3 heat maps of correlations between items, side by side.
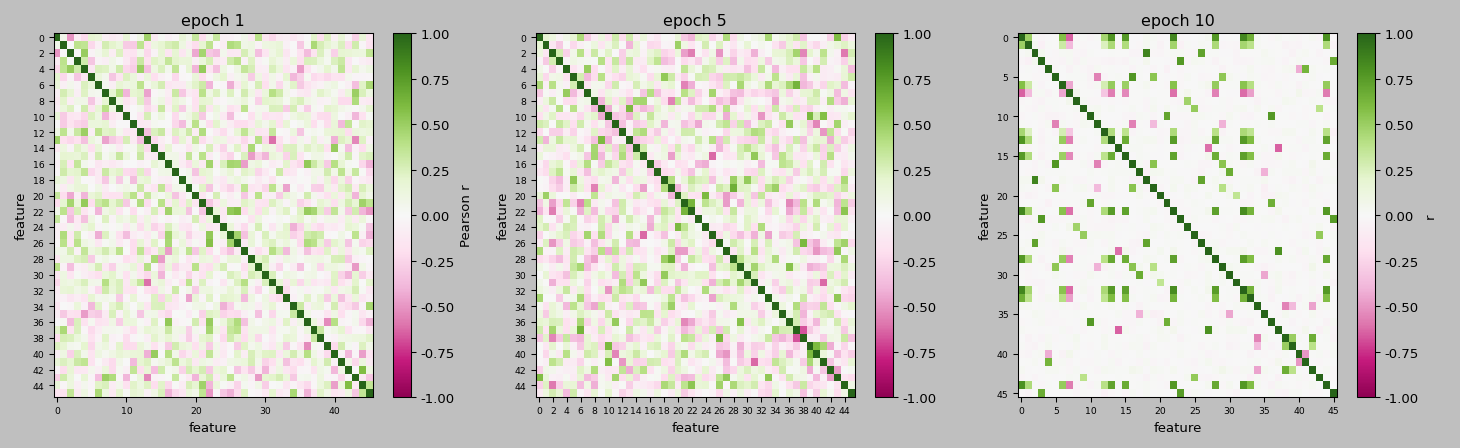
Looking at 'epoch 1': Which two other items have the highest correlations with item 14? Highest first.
40, 28
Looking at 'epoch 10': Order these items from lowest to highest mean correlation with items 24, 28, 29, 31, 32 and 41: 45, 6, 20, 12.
45, 20, 12, 6
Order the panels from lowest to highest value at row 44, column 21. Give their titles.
epoch 10, epoch 5, epoch 1
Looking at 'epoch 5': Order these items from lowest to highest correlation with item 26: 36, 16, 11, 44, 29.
16, 36, 29, 11, 44
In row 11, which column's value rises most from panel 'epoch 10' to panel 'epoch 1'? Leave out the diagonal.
5
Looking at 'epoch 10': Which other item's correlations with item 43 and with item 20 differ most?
25
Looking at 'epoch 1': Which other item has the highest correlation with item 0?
13
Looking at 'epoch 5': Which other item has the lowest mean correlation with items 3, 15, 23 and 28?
7
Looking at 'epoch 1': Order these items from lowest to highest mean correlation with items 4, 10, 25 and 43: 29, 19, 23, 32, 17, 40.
29, 23, 19, 40, 32, 17
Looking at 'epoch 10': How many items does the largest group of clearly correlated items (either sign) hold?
12
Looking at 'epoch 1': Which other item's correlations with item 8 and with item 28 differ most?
15
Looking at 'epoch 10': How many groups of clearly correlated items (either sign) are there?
12
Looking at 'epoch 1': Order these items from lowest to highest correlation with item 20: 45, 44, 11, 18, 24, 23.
18, 24, 45, 44, 23, 11
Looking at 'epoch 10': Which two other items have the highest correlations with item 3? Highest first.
23, 45
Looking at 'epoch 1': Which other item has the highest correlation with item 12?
4
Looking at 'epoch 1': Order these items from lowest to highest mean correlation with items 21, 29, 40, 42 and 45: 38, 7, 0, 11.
0, 38, 7, 11
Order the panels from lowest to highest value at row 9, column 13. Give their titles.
epoch 1, epoch 10, epoch 5
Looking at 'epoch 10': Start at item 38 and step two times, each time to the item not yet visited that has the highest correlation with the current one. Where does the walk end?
39
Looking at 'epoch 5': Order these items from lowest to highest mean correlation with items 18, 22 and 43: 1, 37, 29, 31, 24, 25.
25, 37, 1, 24, 29, 31
